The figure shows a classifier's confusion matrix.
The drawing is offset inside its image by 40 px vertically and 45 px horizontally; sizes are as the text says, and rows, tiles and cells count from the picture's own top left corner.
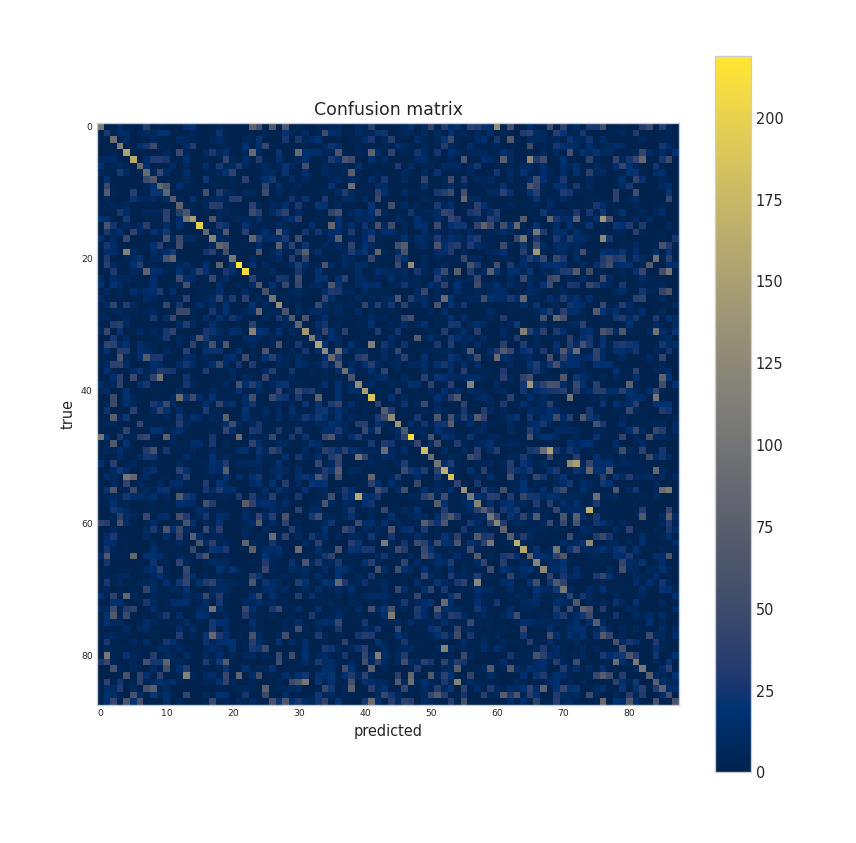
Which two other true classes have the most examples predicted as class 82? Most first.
5, 59
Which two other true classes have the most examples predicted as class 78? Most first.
81, 55
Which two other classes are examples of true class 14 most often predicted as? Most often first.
76, 13
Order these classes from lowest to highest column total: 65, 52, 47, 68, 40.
47, 40, 68, 65, 52
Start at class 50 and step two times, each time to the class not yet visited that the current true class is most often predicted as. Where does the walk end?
65
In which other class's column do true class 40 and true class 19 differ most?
66
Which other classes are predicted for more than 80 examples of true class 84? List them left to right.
31, 47, 54
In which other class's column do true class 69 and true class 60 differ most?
57
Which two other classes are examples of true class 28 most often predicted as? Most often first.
24, 75
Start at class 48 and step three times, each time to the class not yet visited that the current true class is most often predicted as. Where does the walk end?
26
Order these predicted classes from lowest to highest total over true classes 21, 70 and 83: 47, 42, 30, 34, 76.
42, 30, 34, 76, 47
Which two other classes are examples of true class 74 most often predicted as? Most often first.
44, 2
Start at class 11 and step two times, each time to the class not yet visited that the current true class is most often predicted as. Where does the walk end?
86
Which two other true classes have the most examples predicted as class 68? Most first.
49, 14
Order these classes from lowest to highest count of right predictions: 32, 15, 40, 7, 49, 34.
7, 32, 34, 40, 49, 15
